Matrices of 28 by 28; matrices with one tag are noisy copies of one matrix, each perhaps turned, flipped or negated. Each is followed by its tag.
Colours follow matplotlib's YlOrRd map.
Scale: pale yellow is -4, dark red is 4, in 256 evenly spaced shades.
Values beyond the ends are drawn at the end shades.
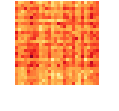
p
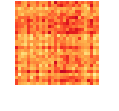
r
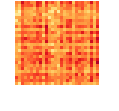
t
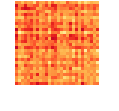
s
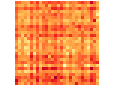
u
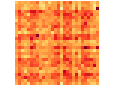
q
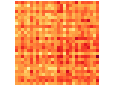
s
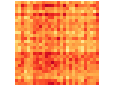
r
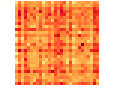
t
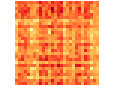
p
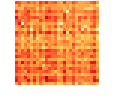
s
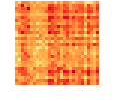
r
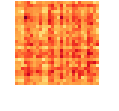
q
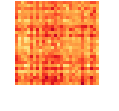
u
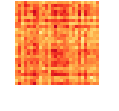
u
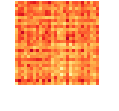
s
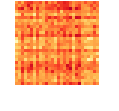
p
